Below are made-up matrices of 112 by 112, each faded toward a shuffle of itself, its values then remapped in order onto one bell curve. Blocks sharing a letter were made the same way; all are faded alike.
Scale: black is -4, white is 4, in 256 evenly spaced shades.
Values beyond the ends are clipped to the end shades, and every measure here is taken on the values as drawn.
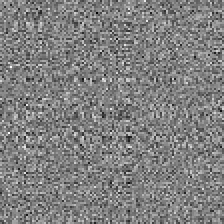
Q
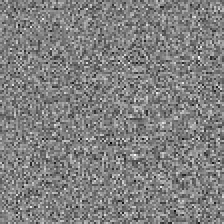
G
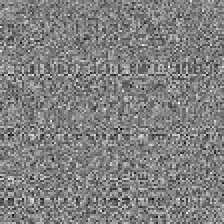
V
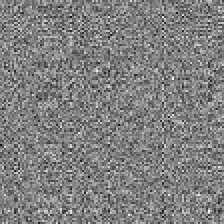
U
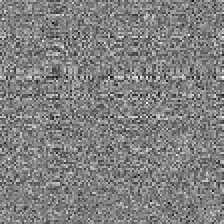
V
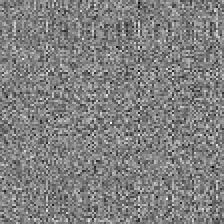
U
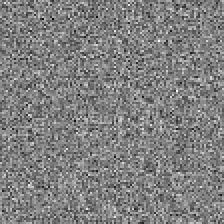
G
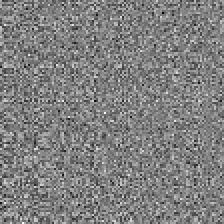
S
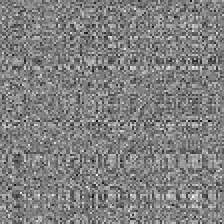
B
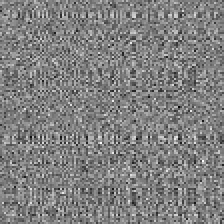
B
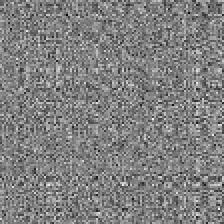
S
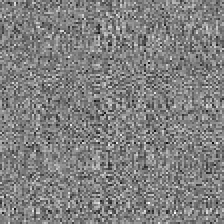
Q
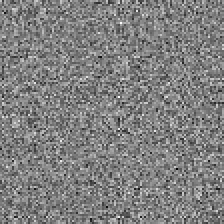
G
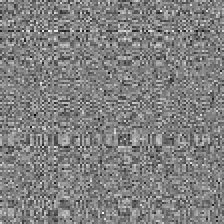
B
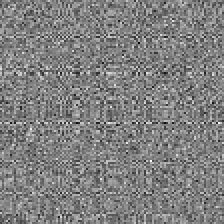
B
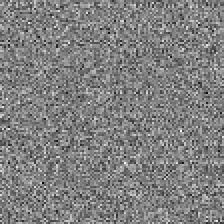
Q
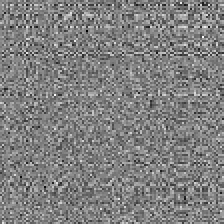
B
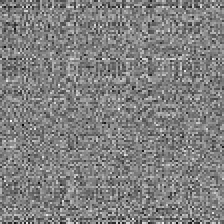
V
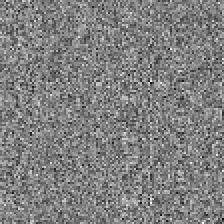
G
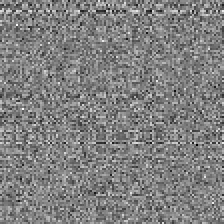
V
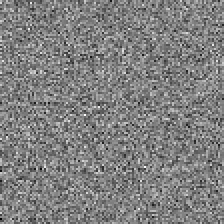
G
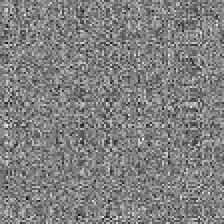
S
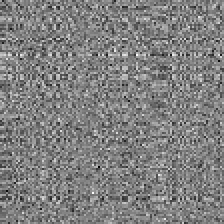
B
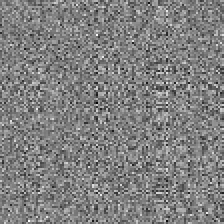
S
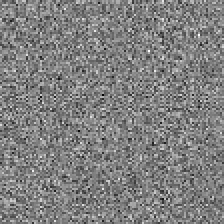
Q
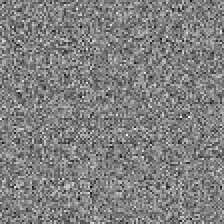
G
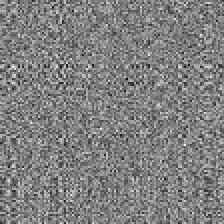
U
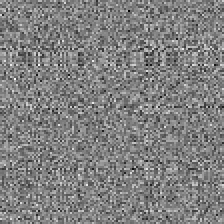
V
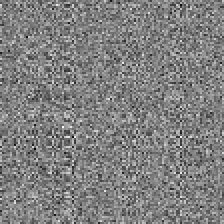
U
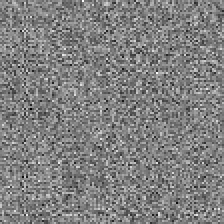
Q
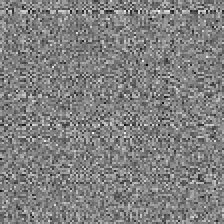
V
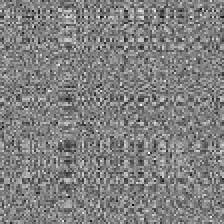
B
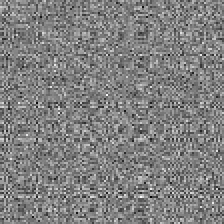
B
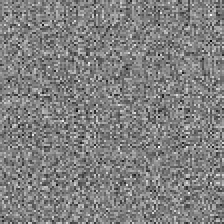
Q
